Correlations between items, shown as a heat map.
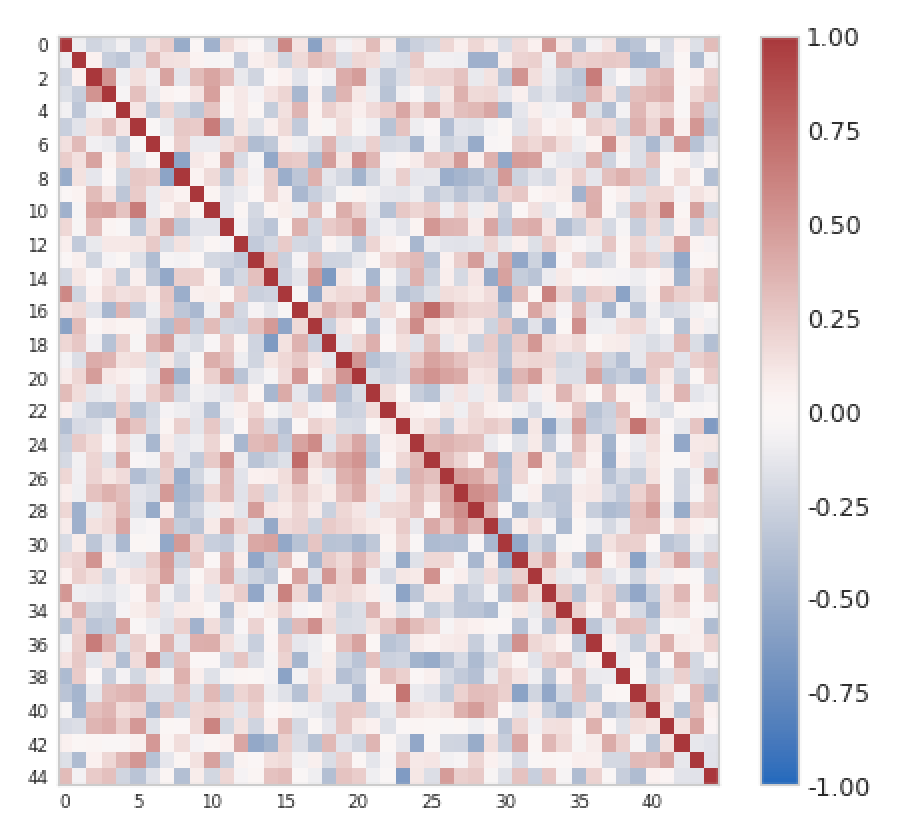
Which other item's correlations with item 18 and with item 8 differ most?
7
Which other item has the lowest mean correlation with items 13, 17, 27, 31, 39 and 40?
33
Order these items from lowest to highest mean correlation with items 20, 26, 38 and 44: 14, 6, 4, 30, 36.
30, 6, 4, 14, 36
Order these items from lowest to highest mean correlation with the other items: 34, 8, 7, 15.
8, 34, 15, 7
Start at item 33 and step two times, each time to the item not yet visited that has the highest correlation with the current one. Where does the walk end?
0
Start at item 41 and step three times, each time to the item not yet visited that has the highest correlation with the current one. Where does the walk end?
43
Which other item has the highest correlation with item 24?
17
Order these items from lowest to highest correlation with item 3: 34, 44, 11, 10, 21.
34, 21, 11, 44, 10
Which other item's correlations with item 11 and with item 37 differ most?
25
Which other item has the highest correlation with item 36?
2
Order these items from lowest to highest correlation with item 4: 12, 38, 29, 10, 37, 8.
37, 8, 38, 12, 10, 29
